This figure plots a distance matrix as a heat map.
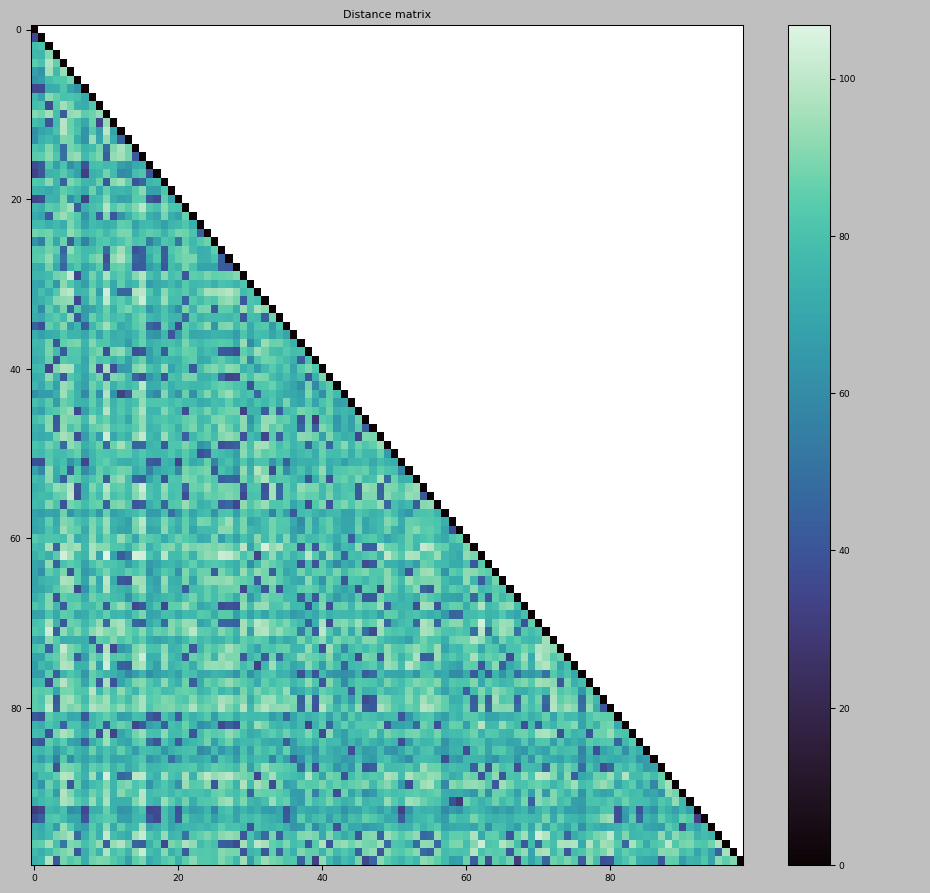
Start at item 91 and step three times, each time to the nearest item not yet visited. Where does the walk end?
69
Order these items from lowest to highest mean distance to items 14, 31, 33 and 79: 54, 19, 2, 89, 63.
63, 89, 19, 2, 54
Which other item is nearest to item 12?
43
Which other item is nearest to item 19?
36
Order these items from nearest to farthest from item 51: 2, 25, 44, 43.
25, 43, 44, 2
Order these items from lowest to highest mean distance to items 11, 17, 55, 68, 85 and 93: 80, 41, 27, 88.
41, 27, 88, 80
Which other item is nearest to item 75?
31
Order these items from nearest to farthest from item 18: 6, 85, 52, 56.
56, 85, 52, 6
